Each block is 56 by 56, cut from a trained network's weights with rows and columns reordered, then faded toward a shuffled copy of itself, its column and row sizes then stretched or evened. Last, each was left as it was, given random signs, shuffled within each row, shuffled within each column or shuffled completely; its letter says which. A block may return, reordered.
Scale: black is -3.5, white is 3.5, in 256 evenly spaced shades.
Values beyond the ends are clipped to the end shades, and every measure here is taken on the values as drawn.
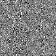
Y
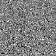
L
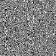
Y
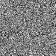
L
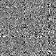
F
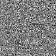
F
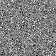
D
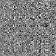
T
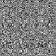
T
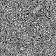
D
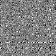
F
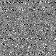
L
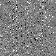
Y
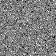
D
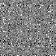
F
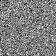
D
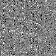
Y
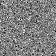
D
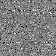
L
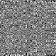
T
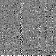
F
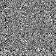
F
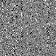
Y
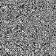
F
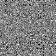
F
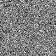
L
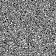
D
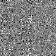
F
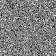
L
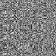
T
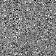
F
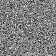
D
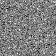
D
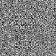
T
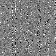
Y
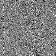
Y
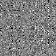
F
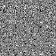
F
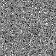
Y
